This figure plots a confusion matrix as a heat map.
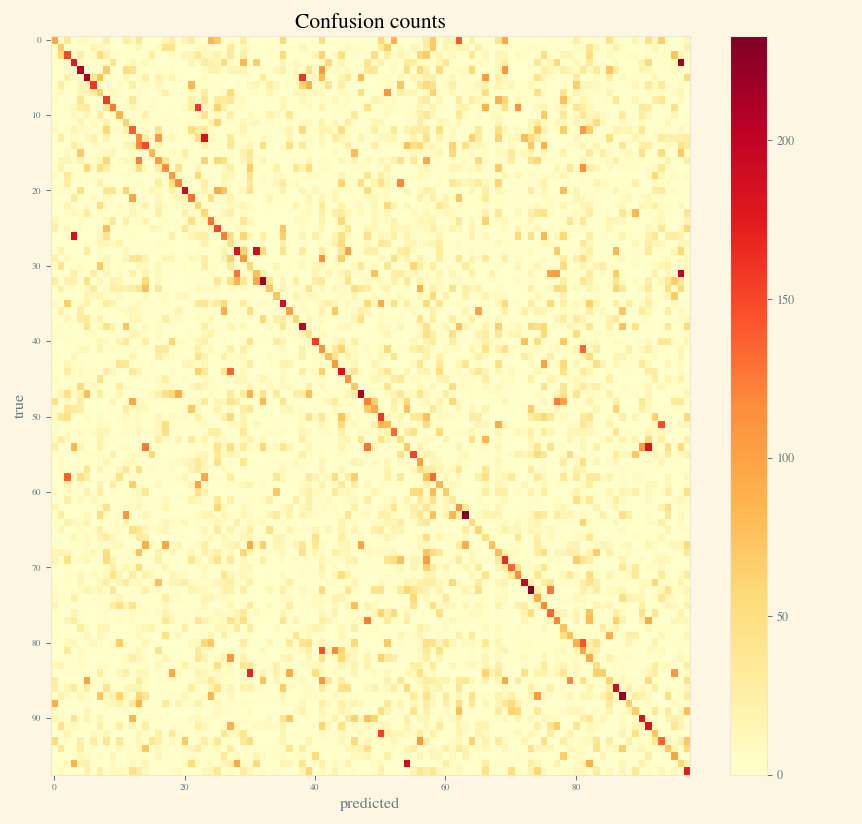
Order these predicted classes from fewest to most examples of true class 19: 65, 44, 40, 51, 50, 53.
40, 51, 65, 50, 44, 53
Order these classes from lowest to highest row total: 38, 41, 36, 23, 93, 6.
23, 36, 41, 6, 38, 93
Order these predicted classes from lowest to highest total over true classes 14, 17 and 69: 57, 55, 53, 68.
55, 53, 68, 57
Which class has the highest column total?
57
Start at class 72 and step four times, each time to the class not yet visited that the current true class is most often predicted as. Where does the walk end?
89
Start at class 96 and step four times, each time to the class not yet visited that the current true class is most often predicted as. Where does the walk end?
44
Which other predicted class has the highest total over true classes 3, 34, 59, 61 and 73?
96
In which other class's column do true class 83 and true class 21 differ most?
12
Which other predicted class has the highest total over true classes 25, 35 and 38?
8
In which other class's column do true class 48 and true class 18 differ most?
77
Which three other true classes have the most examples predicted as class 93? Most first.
51, 0, 15
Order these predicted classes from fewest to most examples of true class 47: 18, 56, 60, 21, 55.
21, 55, 60, 56, 18
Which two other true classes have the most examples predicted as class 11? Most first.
63, 38
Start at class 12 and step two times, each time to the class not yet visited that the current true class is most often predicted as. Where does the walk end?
41
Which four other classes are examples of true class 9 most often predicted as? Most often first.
22, 71, 66, 25
